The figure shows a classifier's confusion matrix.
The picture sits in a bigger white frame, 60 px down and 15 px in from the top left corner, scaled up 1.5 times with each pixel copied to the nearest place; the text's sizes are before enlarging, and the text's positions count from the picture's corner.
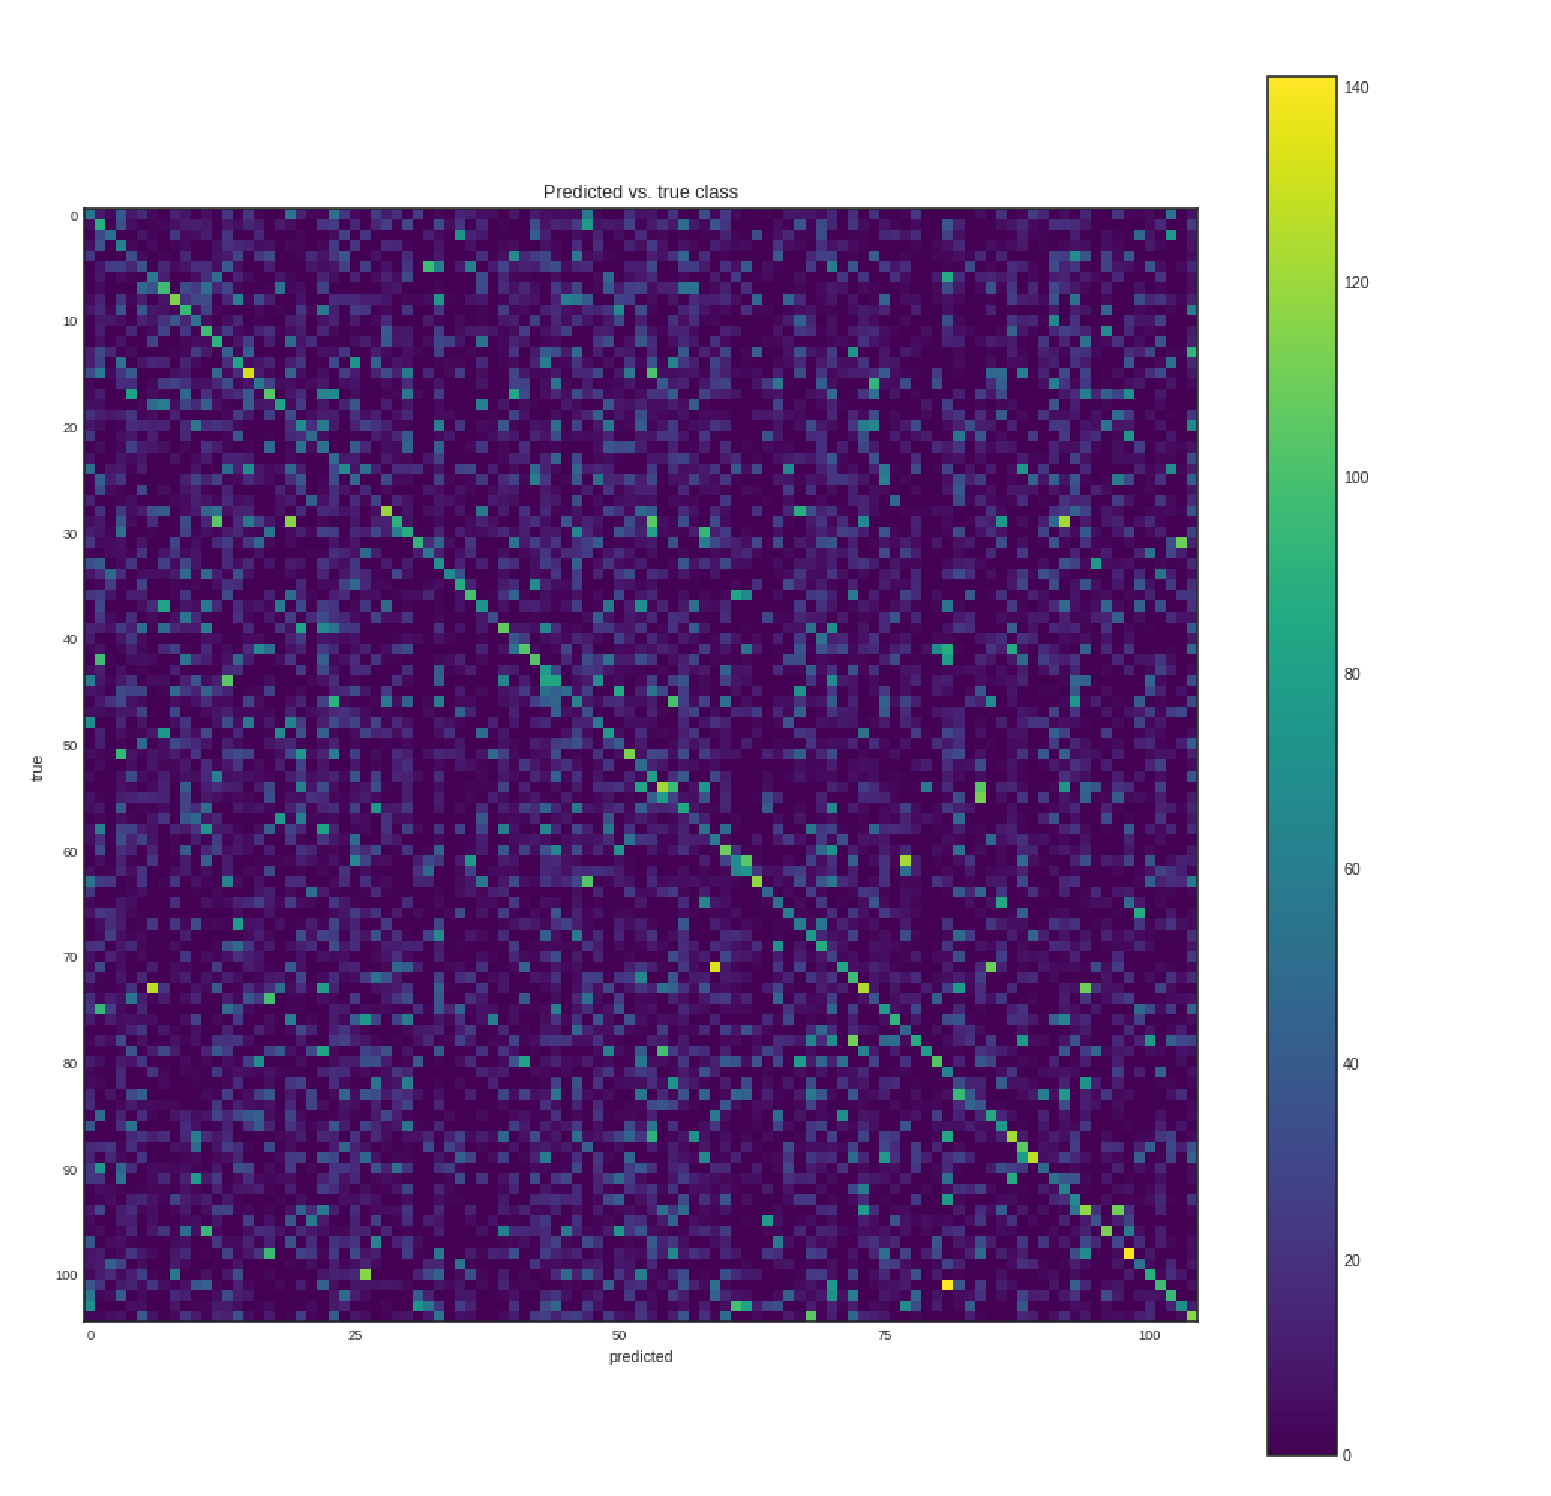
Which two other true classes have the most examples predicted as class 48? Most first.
44, 25
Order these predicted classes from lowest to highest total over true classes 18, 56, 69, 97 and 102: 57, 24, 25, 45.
45, 57, 24, 25
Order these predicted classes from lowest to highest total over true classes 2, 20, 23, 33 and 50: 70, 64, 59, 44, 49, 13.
64, 59, 70, 13, 49, 44
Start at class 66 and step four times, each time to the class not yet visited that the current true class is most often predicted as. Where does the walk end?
1
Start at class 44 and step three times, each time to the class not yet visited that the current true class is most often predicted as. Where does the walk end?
68
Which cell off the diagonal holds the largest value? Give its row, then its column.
101, 81
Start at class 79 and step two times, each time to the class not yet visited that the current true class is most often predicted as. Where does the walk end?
84
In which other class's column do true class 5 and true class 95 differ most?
32
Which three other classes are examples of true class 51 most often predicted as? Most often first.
3, 20, 23
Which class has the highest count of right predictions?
98
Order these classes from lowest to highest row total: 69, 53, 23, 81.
81, 23, 53, 69
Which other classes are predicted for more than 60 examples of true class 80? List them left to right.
16, 41, 67
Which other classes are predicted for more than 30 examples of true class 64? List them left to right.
21, 82, 84
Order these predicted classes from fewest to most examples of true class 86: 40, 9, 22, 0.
22, 9, 40, 0
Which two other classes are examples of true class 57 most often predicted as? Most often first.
18, 20
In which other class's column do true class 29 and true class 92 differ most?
19
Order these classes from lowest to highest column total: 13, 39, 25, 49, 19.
39, 49, 19, 13, 25
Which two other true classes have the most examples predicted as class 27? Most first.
56, 97
